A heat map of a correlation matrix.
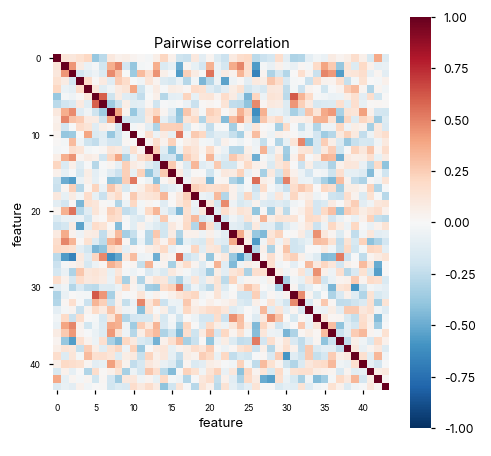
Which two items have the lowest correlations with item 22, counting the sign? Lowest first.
3, 8
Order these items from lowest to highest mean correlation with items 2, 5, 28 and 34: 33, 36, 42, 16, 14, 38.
42, 16, 14, 38, 33, 36
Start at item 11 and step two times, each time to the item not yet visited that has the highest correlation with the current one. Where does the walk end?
31
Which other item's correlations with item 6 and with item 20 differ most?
26
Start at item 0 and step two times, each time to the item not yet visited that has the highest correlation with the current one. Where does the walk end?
39
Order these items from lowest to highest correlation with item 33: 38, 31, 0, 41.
0, 31, 41, 38
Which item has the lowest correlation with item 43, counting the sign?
14
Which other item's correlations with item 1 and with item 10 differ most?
16
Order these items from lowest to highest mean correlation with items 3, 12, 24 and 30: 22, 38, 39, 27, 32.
22, 39, 32, 38, 27
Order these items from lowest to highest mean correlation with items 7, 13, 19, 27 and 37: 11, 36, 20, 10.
11, 10, 20, 36
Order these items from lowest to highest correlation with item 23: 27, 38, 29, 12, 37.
27, 12, 37, 38, 29
